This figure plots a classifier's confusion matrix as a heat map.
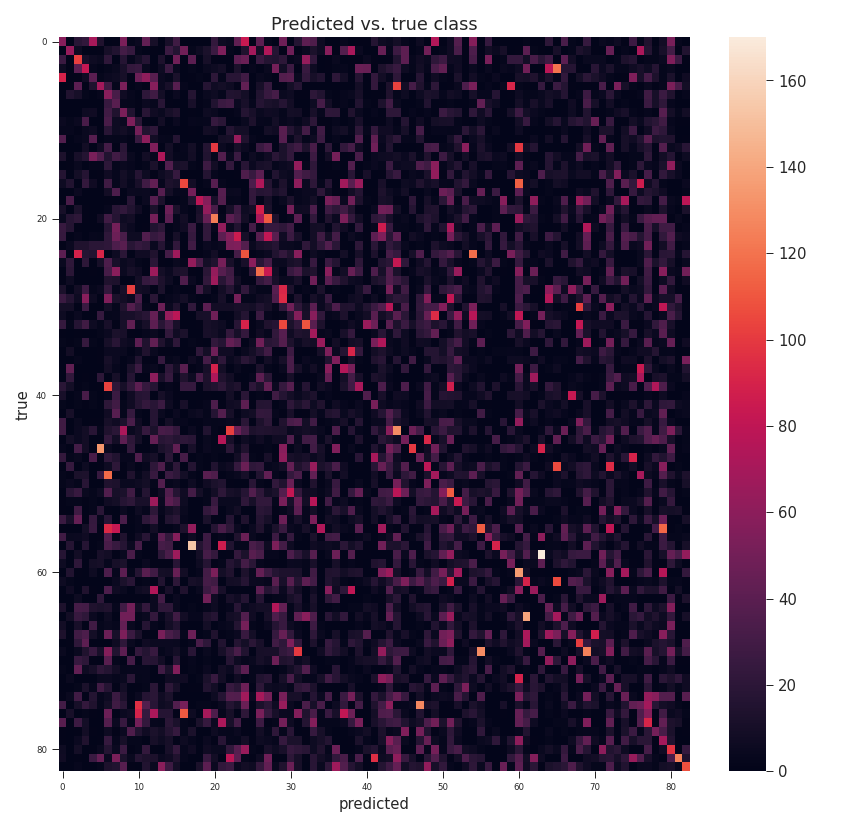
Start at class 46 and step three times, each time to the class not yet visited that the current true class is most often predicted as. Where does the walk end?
22
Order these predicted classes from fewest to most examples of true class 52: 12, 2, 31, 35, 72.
2, 72, 35, 31, 12
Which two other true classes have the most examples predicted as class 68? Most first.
30, 32
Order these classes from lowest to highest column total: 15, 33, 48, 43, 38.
38, 15, 48, 33, 43
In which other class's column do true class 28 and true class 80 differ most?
9
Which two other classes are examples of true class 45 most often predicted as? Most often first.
48, 21
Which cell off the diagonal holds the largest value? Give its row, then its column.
58, 63
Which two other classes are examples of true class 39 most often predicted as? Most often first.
6, 51
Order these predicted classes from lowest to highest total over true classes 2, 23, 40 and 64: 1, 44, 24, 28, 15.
1, 44, 15, 24, 28
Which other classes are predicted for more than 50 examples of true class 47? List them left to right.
29, 41, 75
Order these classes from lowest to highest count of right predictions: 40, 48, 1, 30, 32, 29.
40, 30, 1, 48, 29, 32
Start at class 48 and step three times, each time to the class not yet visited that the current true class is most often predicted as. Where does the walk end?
51
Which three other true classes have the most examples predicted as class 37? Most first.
76, 16, 20
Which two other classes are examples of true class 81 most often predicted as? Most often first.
41, 22
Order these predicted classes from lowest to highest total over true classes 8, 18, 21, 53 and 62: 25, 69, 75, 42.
75, 25, 42, 69
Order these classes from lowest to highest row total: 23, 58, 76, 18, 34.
23, 34, 18, 76, 58
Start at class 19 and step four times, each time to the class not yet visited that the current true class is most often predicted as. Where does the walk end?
60
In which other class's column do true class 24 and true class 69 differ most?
55
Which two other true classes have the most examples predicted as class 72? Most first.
48, 55
